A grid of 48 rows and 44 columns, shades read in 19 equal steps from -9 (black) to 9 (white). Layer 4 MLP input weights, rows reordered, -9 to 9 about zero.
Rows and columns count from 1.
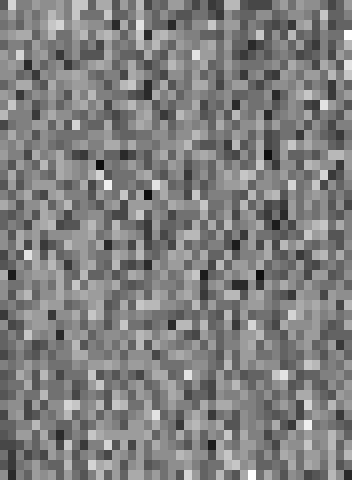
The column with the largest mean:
18
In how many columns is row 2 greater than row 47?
21
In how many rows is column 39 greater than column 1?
31
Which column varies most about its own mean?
19
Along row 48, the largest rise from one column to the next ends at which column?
24
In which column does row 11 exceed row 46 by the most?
2
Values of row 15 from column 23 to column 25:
2 4 -1
